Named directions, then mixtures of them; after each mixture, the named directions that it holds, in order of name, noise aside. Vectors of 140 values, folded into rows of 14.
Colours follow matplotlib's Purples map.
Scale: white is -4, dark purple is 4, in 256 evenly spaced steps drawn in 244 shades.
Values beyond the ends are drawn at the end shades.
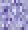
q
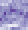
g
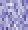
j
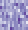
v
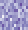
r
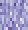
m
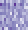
m.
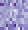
g, m, r.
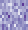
j, r, v.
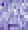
g, v.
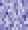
j.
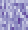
v.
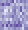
g, q.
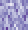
j.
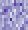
m, q.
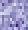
g, m, q.
